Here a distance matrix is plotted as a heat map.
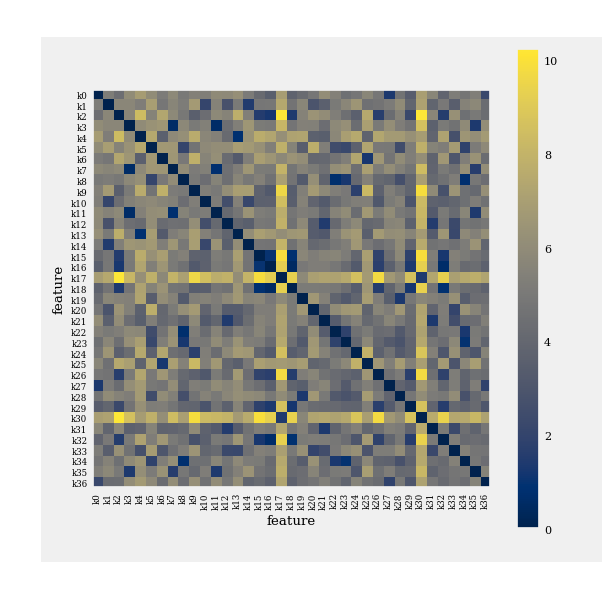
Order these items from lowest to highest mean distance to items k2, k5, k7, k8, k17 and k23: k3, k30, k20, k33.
k3, k33, k20, k30
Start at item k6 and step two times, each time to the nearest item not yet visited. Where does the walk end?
k33
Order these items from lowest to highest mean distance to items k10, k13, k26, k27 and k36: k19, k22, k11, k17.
k22, k19, k11, k17
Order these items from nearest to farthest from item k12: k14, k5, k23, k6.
k14, k6, k23, k5
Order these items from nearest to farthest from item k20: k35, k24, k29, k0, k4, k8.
k4, k29, k0, k35, k8, k24
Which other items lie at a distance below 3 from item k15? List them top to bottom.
k2, k16, k18, k26, k29, k32
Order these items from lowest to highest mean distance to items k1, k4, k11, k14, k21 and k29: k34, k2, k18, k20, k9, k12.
k12, k20, k18, k34, k2, k9
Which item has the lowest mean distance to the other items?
k29
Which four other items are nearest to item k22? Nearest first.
k8, k34, k23, k5
